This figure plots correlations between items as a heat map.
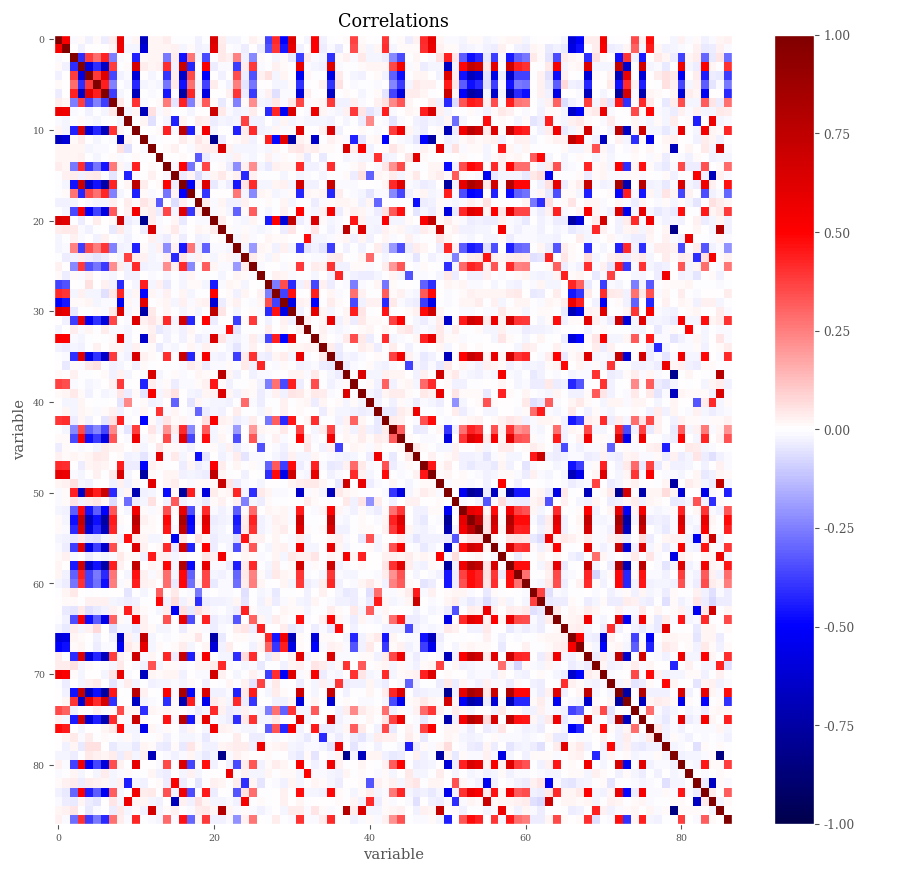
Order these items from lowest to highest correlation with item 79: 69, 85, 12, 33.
85, 12, 69, 33
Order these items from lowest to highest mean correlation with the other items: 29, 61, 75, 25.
29, 61, 25, 75
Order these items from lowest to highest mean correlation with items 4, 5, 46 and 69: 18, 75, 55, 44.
75, 44, 18, 55
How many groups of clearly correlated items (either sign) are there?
8
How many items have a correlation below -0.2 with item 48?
5
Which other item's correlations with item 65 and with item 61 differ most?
78
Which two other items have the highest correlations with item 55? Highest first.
84, 63
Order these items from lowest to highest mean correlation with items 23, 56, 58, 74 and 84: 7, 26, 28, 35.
26, 28, 7, 35
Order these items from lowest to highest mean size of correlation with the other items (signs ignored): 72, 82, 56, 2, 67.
82, 67, 2, 56, 72
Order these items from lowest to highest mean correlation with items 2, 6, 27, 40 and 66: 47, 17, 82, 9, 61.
47, 82, 61, 9, 17
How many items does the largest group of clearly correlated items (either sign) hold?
33
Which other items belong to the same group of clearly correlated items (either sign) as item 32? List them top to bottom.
22, 81
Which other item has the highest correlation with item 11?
66
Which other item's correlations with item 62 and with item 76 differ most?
46
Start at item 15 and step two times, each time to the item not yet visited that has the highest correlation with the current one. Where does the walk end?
51
